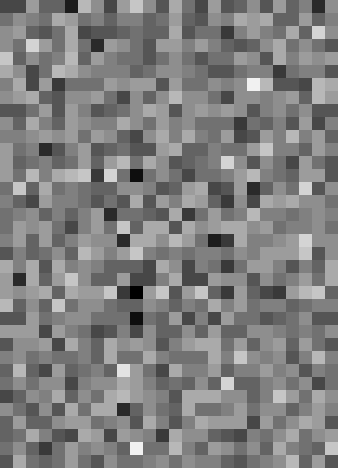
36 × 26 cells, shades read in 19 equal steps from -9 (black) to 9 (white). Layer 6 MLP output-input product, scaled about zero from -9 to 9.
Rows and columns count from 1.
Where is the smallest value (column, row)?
11, 23
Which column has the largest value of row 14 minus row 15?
20
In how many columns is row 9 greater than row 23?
7
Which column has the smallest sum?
18
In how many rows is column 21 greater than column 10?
19
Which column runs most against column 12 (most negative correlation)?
14
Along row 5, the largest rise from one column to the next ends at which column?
22
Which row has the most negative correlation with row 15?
12
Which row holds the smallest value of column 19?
10
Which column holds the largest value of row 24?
5
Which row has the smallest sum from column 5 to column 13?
3
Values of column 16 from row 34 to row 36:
1 -2 0
